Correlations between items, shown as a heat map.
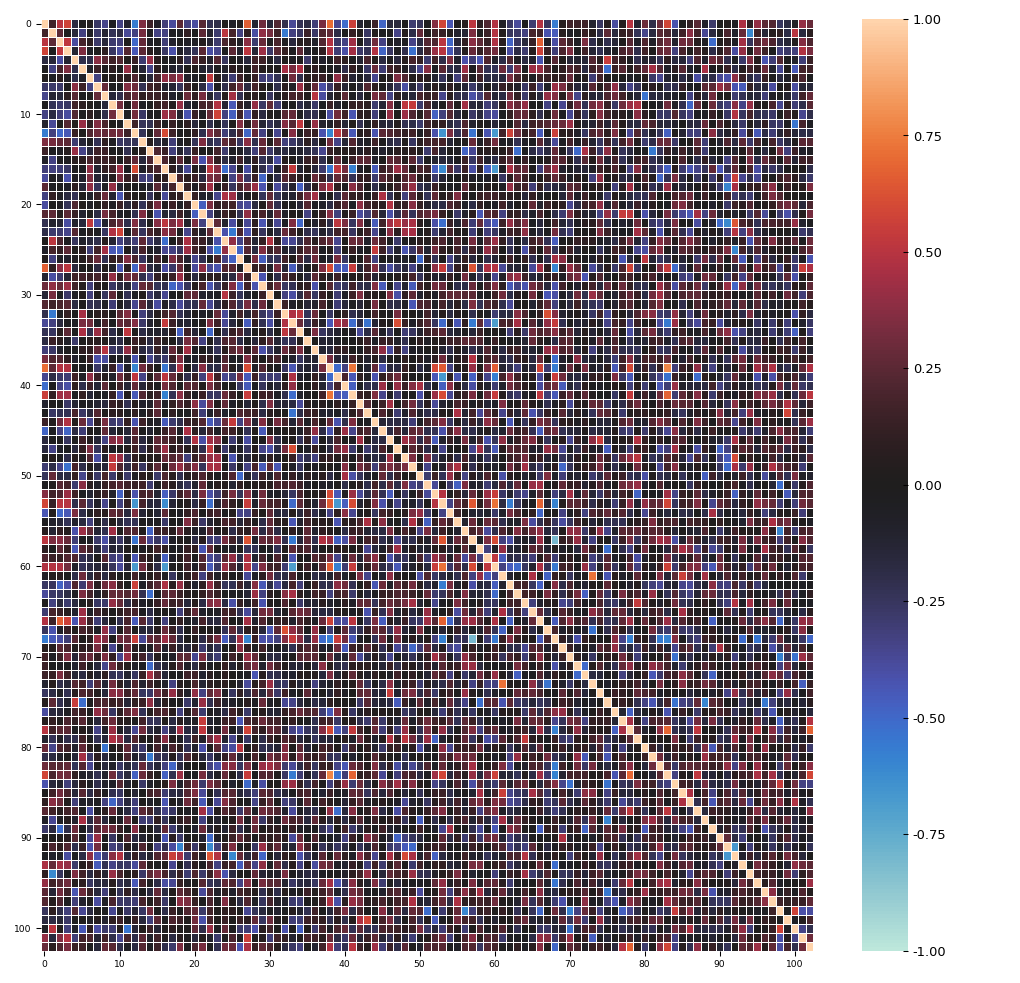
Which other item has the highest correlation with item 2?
66
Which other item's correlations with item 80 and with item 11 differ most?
8
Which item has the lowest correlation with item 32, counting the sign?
1
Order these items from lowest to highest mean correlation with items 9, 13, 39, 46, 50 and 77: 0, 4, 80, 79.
80, 0, 4, 79
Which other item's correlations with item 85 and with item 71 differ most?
72
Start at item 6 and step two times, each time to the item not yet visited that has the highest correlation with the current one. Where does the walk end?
92
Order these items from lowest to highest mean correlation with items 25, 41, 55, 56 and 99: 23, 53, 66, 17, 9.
23, 17, 9, 66, 53
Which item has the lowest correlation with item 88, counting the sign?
75
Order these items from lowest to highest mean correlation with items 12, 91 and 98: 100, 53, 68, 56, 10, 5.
53, 56, 5, 10, 100, 68
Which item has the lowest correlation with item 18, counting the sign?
91
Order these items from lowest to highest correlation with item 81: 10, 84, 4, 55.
4, 10, 84, 55
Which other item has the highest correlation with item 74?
46
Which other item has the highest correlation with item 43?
99
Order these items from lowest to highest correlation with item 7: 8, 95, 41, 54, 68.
95, 41, 54, 8, 68
